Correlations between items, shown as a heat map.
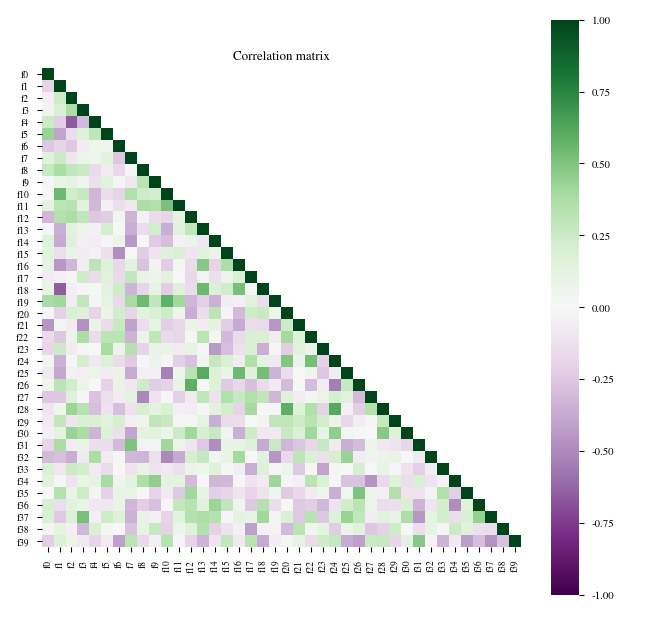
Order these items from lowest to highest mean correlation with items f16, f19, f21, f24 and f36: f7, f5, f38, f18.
f7, f38, f5, f18
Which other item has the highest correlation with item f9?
f34
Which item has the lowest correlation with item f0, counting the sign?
f21
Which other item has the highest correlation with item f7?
f31
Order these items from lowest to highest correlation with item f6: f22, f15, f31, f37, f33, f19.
f15, f31, f19, f33, f37, f22
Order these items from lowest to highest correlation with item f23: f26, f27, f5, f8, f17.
f8, f26, f27, f17, f5
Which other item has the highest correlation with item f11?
f10
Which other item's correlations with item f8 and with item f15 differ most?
f27
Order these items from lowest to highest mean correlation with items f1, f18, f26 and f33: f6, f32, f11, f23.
f23, f32, f6, f11
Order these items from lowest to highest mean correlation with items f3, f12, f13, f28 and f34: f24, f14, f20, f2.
f14, f20, f24, f2
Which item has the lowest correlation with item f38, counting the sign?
f17
